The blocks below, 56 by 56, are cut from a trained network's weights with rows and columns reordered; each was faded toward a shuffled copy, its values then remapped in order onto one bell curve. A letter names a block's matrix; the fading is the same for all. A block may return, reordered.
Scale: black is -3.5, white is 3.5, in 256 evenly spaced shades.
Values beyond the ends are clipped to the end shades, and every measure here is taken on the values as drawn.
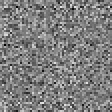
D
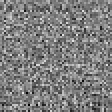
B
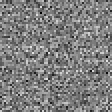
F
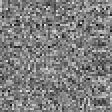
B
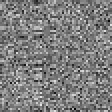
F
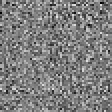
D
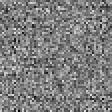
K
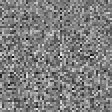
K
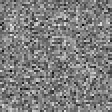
K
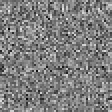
D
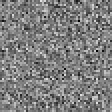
D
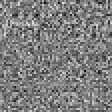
B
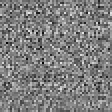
B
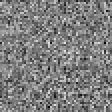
K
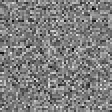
B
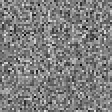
D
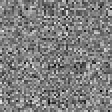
F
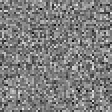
K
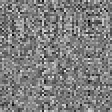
F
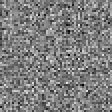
D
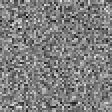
D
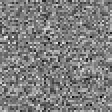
B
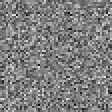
D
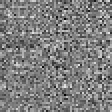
F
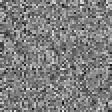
K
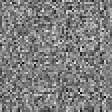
F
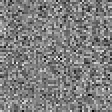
D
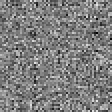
K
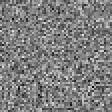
D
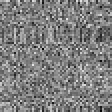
F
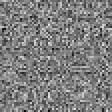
F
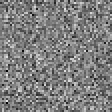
F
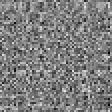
F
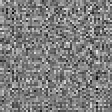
F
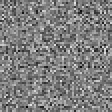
B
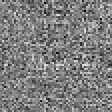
K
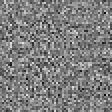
F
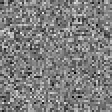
D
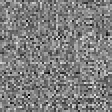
B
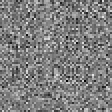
F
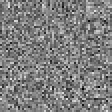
D
